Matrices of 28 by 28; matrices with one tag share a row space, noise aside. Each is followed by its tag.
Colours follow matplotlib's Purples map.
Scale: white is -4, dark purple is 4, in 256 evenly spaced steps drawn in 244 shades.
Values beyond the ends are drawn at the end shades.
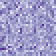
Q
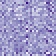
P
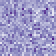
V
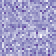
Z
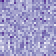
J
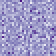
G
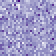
Q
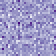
Q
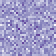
J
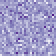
P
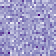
J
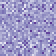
G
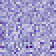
Q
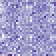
Q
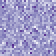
G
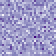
J
